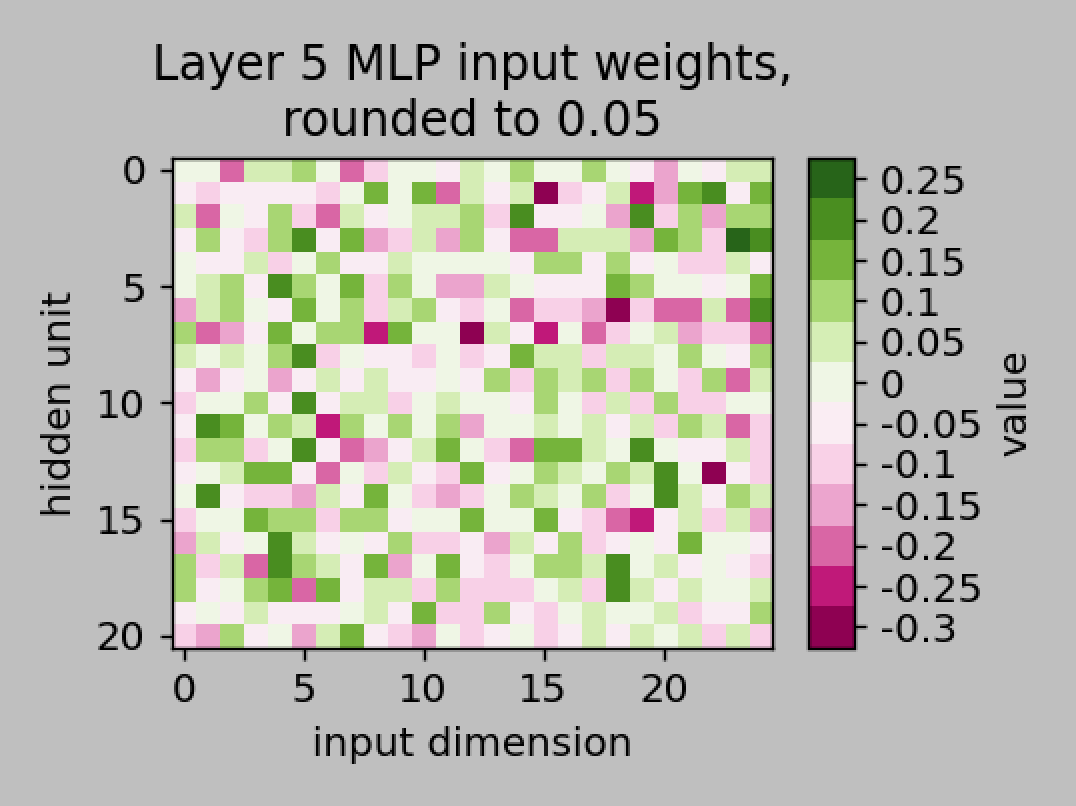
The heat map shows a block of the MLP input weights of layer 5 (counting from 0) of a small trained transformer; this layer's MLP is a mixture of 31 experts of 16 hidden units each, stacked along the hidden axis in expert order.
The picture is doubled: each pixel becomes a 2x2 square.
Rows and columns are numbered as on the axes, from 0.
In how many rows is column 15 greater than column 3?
7
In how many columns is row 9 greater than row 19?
8
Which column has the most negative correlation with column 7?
16
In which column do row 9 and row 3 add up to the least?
14
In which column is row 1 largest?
22
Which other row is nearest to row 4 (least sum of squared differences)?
10
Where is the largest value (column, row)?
23, 3
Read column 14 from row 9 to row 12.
-0.1 -0.05 0 -0.2
